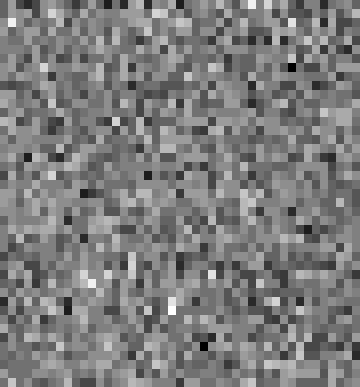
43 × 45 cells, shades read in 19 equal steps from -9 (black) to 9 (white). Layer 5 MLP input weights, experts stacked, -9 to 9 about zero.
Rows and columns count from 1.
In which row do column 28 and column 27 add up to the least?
30
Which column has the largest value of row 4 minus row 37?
19
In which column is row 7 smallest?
29
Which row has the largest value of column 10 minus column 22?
18
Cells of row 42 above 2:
3
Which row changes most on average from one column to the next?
1
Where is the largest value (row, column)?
35, 22
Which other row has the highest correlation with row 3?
6
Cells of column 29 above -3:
35
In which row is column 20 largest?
2
